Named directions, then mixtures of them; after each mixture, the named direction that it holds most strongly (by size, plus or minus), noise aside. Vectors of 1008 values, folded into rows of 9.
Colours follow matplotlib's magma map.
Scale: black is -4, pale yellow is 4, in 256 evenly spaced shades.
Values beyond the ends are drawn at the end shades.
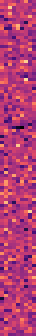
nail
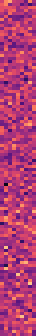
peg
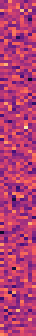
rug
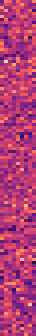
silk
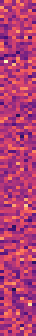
silk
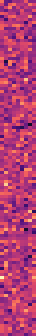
nail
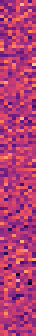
peg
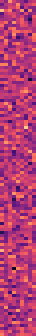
rug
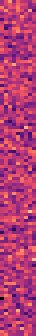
silk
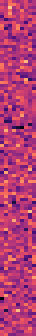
nail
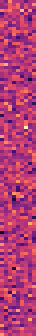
rug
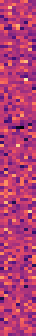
nail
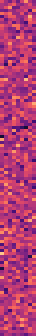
nail
